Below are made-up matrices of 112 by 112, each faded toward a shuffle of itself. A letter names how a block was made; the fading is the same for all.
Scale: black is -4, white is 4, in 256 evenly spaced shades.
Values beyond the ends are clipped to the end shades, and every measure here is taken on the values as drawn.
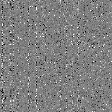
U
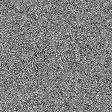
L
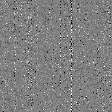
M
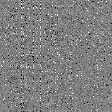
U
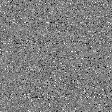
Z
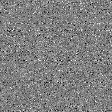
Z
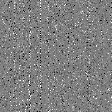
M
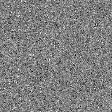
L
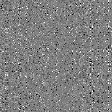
U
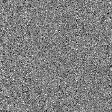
L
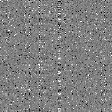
U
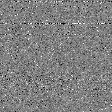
Z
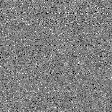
Z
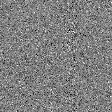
L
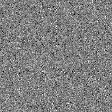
L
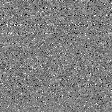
Z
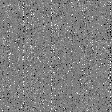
M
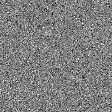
L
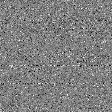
Z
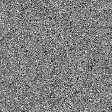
L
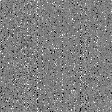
M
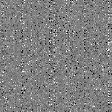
U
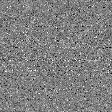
Z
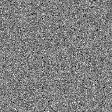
L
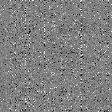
U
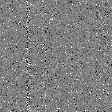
M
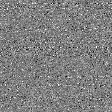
Z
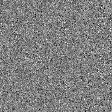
L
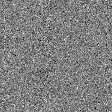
L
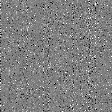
M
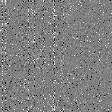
U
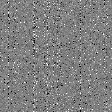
M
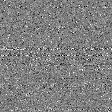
Z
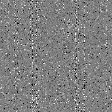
M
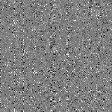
U
